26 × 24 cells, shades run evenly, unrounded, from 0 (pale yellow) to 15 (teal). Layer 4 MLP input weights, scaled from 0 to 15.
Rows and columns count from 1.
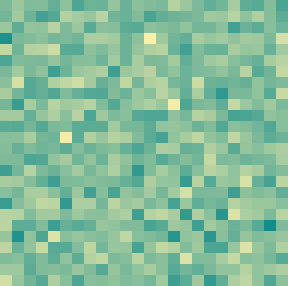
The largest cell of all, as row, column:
21, 23
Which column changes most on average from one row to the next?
5
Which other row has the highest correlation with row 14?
16
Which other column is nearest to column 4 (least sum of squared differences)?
3
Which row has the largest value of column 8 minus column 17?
11
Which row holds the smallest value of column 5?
22
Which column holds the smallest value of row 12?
10
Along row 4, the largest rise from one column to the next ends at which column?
14
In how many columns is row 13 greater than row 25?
13
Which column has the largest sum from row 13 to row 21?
12
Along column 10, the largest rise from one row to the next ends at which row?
7
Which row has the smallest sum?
20
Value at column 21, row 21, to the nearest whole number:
8
